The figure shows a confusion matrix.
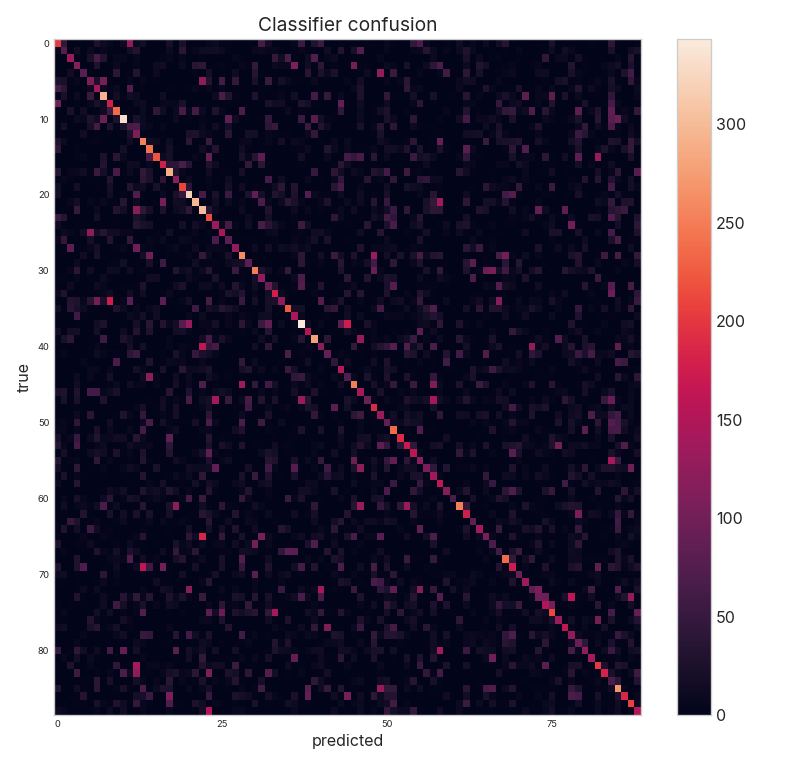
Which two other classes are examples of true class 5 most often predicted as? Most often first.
22, 7
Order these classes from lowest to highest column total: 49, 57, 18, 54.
18, 54, 49, 57
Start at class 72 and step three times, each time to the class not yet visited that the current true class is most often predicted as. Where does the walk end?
12
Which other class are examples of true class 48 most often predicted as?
42
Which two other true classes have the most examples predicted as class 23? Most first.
88, 83
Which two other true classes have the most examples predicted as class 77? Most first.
22, 58
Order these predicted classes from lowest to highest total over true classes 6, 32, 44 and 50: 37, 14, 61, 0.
61, 0, 37, 14
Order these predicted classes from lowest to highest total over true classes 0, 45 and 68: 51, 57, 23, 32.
23, 51, 32, 57
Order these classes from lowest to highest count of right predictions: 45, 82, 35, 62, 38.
38, 62, 82, 35, 45
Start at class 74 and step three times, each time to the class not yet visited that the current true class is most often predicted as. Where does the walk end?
84
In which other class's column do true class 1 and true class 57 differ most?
46
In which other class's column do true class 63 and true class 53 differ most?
76
